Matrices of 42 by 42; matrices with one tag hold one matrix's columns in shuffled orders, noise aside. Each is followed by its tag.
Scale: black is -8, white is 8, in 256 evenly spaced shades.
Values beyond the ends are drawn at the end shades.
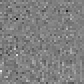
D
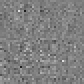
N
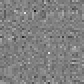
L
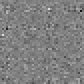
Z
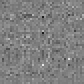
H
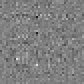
H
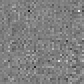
N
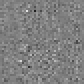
N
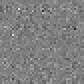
Z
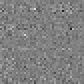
Z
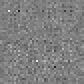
N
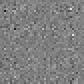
Z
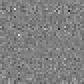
Z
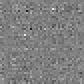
Z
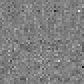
N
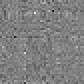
L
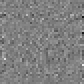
H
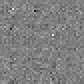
Z
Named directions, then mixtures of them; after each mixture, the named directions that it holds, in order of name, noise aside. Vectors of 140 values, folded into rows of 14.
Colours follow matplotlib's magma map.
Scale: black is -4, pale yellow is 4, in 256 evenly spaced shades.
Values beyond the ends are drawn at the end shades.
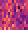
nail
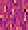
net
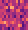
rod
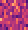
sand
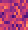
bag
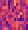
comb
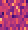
bag, sand.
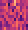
comb, sand.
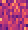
sand.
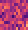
bag.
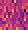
nail, net.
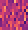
comb, net.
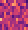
sand.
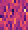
net.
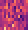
comb, nail.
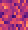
bag.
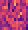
comb.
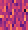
net.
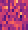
comb, rod.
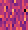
net.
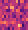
rod.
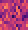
bag, nail.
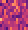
sand.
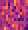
comb, nail.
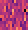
net.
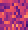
bag.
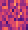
comb.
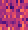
rod.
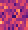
bag, rod.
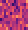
sand.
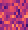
bag.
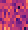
nail, sand.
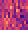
nail, rod.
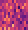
nail.
